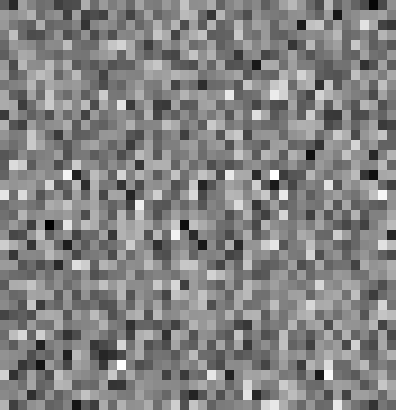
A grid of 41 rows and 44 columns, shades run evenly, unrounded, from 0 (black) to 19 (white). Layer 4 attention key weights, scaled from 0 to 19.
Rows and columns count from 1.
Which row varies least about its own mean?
28
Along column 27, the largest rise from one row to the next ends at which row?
34
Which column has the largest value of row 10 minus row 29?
21
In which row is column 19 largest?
13
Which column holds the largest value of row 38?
37
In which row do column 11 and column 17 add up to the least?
35
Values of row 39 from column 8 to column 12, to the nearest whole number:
13 7 8 8 12
